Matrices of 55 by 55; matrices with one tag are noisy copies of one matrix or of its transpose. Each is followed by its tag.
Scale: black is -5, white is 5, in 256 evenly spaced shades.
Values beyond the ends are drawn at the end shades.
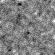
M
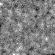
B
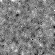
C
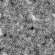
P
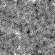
P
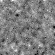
C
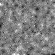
B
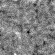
P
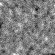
B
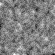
B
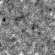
M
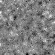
C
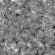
C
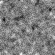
M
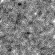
M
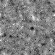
P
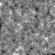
B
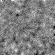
C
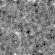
P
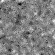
M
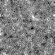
P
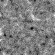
P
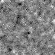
M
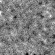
C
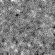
C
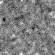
M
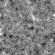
P
